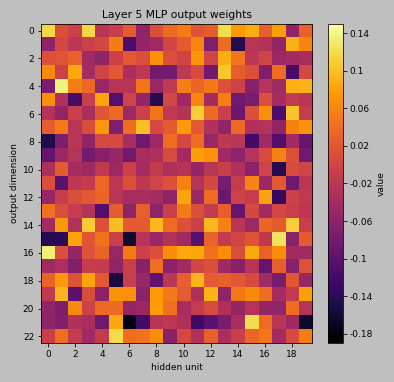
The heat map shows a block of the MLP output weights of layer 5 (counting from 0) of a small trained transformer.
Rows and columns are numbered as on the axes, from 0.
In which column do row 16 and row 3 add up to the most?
0
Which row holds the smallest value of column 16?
17
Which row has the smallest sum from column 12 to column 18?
8
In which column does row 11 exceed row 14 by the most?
15
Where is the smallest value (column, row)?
6, 21
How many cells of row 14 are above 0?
14
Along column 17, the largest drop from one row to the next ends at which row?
10
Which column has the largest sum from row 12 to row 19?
12
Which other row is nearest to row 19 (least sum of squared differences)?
22
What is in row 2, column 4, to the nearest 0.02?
-0.06
